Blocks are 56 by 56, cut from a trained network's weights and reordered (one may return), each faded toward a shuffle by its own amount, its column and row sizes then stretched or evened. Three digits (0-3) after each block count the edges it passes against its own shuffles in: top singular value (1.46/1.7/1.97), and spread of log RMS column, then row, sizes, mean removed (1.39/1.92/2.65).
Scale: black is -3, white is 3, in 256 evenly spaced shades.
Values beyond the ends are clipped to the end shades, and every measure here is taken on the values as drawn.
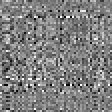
3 1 3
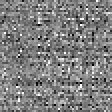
1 2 0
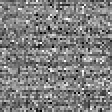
1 1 0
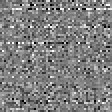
0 1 3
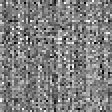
2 0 2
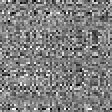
3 0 3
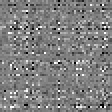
0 2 3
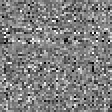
1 2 2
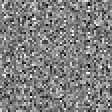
1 2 0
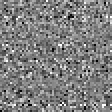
0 1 2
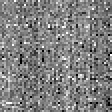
1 1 1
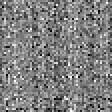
1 0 2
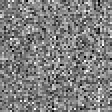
1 1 0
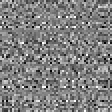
3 0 3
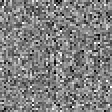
1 2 0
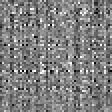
2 0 3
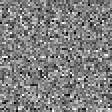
0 0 2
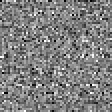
0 0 2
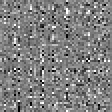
0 3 2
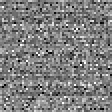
1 0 1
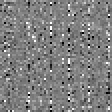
0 3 0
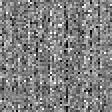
1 2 0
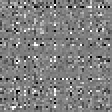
0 3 3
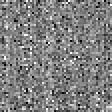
0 1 1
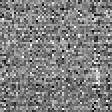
1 2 0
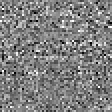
1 1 2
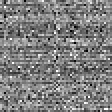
2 1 0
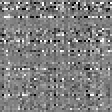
2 1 3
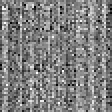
3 0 2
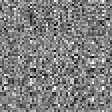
3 2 2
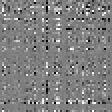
1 3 3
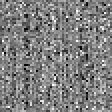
1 2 1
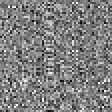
2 1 1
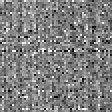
1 0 2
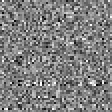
2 0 2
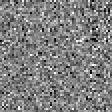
0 1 1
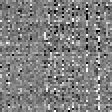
0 3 0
